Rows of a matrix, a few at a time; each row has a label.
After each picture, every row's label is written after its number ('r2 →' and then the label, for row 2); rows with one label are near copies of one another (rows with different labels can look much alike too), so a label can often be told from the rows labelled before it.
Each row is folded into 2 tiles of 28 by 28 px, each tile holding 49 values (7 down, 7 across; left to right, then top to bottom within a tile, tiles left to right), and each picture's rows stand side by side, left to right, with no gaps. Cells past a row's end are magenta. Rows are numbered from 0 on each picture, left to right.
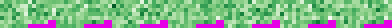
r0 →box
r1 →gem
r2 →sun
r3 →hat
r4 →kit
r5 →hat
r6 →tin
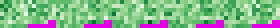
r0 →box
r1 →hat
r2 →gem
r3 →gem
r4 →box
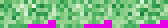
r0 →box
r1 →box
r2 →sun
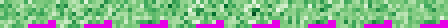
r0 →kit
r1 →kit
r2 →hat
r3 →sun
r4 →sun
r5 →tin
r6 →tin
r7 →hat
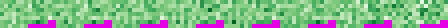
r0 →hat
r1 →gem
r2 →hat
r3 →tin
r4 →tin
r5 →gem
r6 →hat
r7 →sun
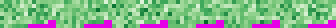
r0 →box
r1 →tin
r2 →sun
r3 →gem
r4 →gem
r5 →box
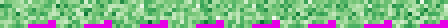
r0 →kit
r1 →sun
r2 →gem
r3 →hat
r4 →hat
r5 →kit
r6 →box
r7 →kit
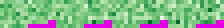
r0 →kit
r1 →gem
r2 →hat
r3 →tin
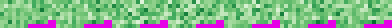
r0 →tin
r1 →hat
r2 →kit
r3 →kit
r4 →box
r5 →hat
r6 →gem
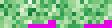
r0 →sun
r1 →kit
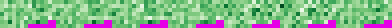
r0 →tin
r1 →gem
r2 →gem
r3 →hat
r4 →sun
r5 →sun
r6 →tin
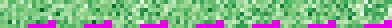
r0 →tin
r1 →gem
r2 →sun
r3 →tin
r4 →kit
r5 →sun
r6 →box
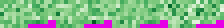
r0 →hat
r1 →gem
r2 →tin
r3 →sun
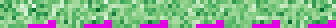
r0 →box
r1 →tin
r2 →gem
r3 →sun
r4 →gem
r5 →tin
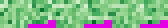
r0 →tin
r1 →gem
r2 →gem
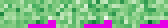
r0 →hat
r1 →hat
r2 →gem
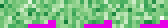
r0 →sun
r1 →tin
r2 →hat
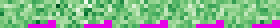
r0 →gem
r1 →sun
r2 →box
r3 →box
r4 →gem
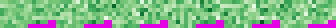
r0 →gem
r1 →hat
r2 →sun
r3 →tin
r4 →gem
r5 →box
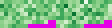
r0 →sun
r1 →kit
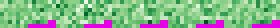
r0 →tin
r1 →sun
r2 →gem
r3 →gem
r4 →tin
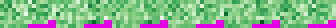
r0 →box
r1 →hat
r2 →hat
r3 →box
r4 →gem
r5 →box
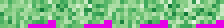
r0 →tin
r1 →box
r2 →tin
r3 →kit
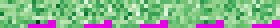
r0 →gem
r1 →sun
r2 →box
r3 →gem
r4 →box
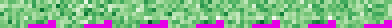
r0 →tin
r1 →sun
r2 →gem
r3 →hat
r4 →hat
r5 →hat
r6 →box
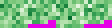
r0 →sun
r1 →box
